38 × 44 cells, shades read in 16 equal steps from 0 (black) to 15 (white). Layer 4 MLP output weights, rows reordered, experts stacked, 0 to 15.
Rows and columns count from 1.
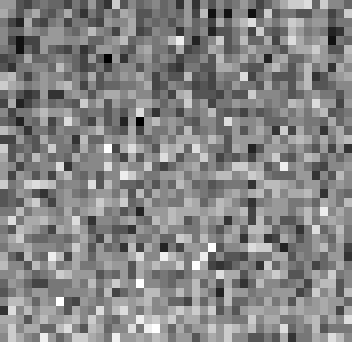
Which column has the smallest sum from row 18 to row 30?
37
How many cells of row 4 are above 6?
27
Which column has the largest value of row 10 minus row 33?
1
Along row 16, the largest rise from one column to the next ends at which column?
11
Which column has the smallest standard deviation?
30
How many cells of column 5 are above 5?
29
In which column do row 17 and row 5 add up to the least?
42
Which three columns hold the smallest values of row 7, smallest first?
14, 34, 16
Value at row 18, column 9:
6
